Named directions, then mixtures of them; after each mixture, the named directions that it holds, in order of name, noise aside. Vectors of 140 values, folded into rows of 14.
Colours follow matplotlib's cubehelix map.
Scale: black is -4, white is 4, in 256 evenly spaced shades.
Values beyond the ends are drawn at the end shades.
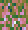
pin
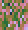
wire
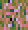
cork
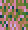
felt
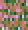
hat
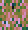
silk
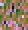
felt, silk, wire.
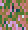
felt, silk, wire.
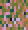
cork, felt, pin.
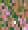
pin, wire.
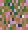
hat, silk, wire.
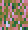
pin, silk.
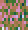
hat.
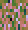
cork.
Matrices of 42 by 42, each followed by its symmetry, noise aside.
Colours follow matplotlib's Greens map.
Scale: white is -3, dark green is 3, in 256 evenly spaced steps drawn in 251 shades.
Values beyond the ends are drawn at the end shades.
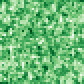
same after a half turn.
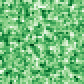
antisymmetric.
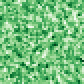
antisymmetric.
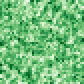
same after a half turn.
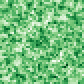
symmetric.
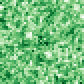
symmetric across the other diagonal.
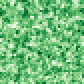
antisymmetric.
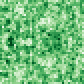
mirrored top to bottom.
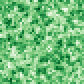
symmetric.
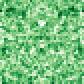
mirrored left to right.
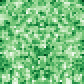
mirrored left to right.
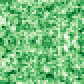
mirrored top to bottom.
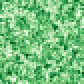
symmetric.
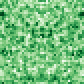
mirrored left to right.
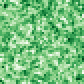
symmetric across the other diagonal.
